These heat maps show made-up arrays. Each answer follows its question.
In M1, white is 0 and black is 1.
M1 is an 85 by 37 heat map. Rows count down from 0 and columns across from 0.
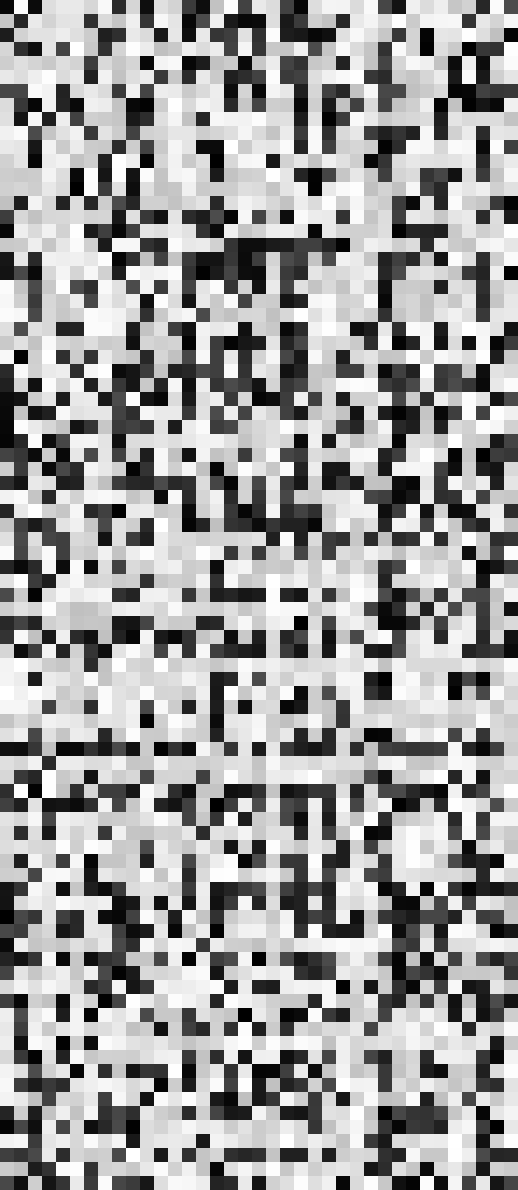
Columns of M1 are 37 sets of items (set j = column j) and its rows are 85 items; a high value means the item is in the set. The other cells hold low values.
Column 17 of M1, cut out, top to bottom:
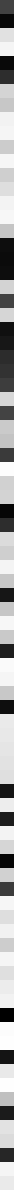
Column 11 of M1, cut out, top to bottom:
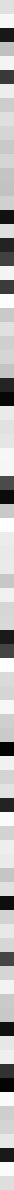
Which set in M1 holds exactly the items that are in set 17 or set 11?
20
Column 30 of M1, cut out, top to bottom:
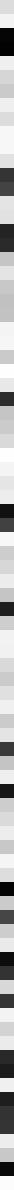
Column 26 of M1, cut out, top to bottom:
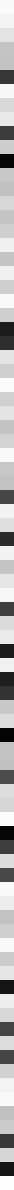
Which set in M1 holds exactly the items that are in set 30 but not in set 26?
22
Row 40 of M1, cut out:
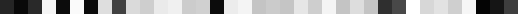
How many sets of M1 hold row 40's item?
12
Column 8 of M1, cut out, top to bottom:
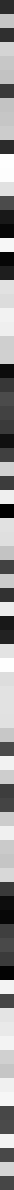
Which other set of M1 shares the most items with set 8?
28
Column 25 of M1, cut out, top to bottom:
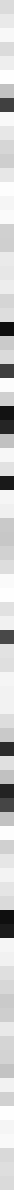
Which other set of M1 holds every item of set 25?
31
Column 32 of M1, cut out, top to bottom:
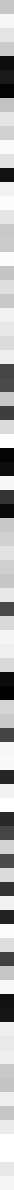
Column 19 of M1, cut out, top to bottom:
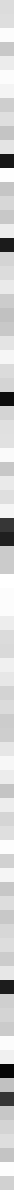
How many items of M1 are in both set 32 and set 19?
0
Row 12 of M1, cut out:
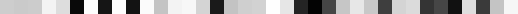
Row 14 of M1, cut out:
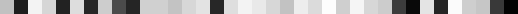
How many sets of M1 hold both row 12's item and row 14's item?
3
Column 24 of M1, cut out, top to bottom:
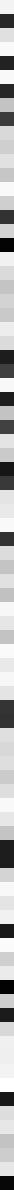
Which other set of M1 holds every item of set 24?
10
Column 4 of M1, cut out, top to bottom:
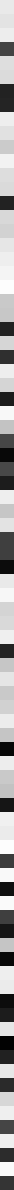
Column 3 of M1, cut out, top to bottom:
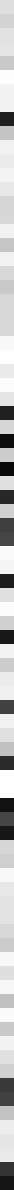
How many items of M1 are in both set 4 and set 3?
6
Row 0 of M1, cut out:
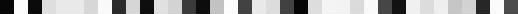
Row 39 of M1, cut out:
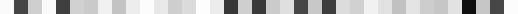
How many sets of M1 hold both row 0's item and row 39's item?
1
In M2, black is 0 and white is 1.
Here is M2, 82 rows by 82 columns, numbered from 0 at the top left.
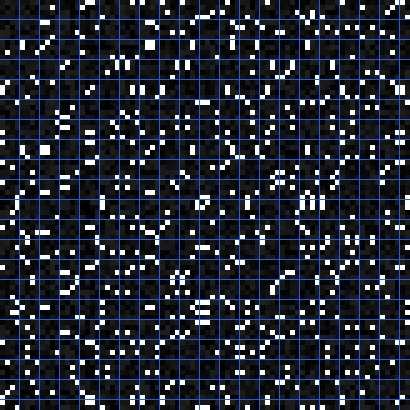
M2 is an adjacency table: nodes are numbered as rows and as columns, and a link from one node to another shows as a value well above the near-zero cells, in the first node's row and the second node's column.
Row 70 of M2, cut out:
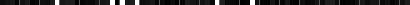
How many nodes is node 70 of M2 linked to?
6
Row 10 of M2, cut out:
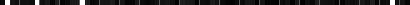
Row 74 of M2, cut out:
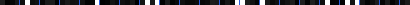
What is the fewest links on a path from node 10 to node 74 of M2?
4
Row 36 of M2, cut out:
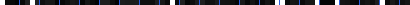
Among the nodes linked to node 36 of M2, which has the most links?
node 0
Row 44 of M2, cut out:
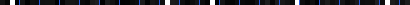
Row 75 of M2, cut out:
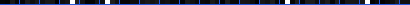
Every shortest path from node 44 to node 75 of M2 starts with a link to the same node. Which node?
node 77
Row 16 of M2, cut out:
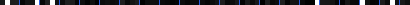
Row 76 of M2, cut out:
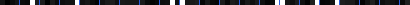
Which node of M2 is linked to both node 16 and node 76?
node 63
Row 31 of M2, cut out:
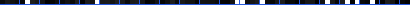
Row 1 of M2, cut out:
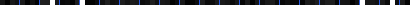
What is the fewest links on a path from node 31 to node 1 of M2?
6
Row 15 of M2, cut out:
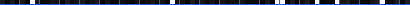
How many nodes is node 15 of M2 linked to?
7
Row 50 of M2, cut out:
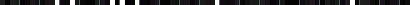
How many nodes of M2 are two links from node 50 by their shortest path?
5
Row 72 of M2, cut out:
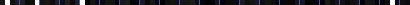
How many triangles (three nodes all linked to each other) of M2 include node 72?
5
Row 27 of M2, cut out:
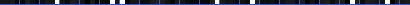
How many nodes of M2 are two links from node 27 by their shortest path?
6
